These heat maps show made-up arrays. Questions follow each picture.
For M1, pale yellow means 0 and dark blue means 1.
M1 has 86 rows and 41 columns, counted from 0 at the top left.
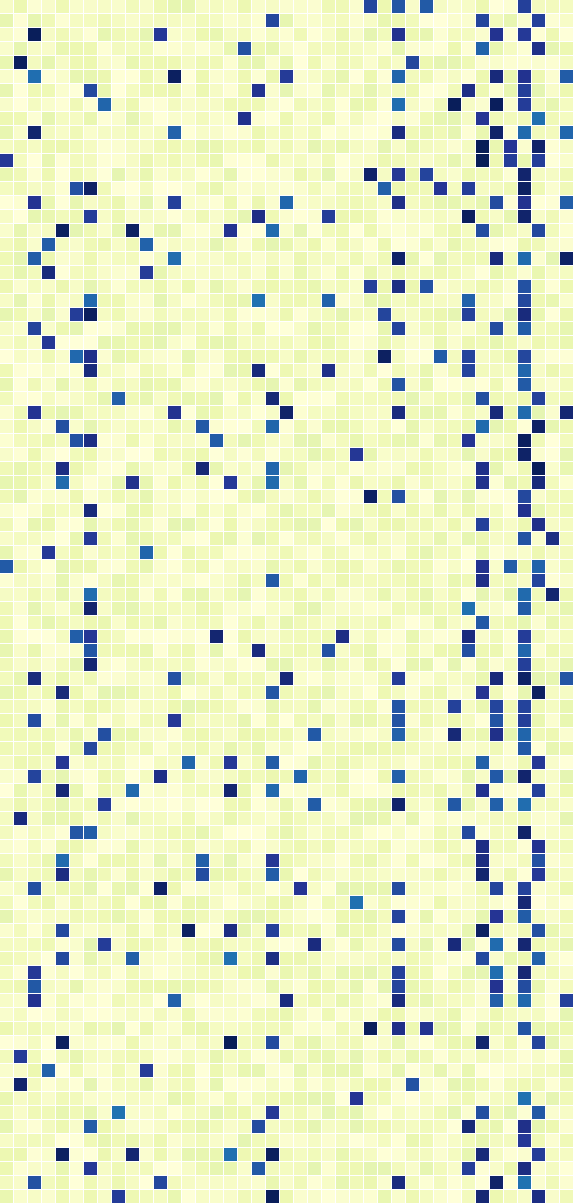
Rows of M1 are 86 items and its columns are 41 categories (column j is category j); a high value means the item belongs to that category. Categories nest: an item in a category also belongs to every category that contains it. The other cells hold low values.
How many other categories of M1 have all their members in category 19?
6
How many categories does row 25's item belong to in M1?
6
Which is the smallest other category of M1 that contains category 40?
12
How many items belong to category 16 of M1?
8
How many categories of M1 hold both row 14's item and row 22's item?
1
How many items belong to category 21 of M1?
2
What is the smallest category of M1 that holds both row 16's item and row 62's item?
4
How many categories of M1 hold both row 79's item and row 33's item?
3
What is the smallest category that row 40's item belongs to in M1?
0
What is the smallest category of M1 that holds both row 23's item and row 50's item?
35
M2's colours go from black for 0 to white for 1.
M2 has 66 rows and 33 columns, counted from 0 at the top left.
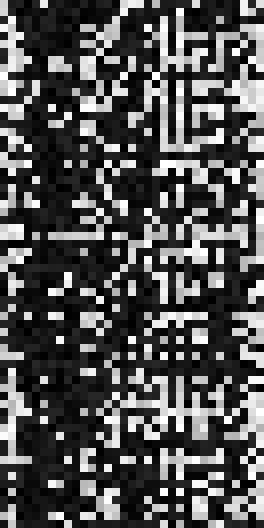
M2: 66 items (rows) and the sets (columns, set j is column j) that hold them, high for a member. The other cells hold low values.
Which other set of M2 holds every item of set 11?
10
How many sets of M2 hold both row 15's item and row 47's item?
6
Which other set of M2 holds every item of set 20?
22
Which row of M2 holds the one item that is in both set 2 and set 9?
29
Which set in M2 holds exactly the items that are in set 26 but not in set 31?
8
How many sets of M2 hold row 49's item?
11
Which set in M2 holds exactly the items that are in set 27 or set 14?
1
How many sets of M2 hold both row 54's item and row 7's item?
5
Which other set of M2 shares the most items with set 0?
30
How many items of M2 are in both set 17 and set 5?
4
